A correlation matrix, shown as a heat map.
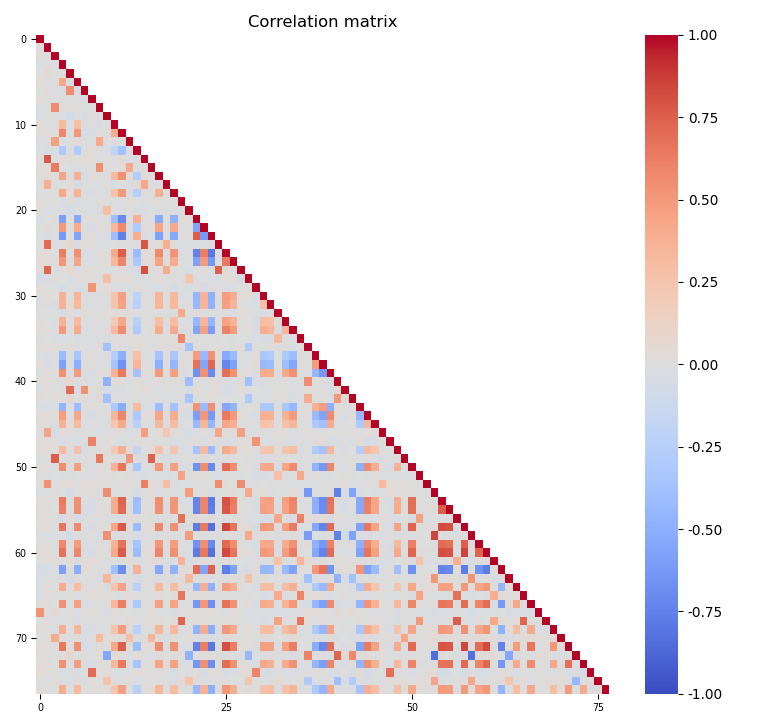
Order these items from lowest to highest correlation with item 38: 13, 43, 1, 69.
69, 1, 13, 43
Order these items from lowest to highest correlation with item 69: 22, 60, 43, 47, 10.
43, 47, 10, 22, 60
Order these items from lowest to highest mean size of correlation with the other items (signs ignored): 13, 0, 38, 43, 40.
0, 40, 13, 43, 38
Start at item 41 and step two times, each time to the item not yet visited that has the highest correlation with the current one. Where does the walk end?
6
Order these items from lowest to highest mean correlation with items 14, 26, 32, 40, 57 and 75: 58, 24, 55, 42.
58, 42, 24, 55
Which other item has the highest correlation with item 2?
49
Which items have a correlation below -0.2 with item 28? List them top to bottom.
36, 40, 42, 72
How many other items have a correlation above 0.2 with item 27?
6
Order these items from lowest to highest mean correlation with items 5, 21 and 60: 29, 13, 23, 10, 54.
23, 13, 29, 10, 54
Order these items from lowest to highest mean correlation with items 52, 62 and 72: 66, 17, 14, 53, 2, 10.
53, 66, 10, 2, 17, 14
